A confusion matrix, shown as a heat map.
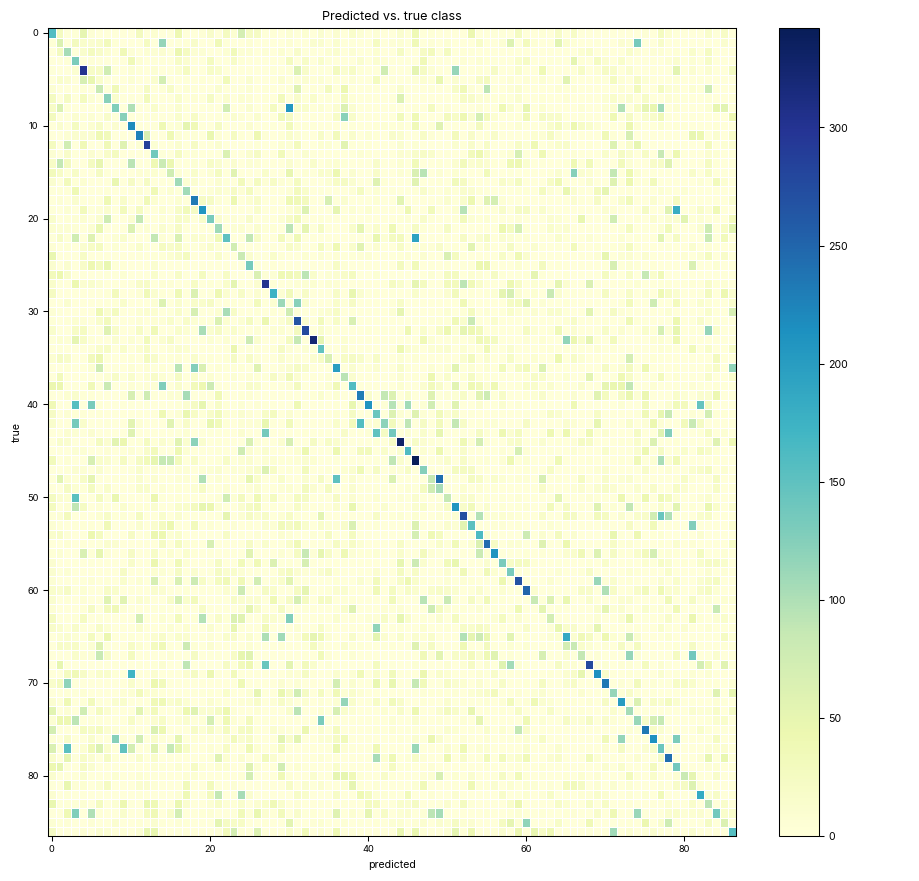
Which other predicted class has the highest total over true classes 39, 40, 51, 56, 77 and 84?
3
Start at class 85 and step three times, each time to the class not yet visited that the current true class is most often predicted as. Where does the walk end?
2
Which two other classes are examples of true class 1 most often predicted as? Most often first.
74, 14
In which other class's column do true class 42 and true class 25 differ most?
39
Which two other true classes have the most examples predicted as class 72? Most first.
76, 8
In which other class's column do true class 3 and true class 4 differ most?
51
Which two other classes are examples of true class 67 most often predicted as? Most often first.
81, 73
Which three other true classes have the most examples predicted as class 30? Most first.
8, 63, 21
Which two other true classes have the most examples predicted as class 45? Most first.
40, 42
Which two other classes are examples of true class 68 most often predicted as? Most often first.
27, 58
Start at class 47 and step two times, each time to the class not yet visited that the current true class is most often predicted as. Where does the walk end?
52
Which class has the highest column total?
46
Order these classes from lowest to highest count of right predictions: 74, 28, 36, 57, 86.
74, 57, 86, 28, 36
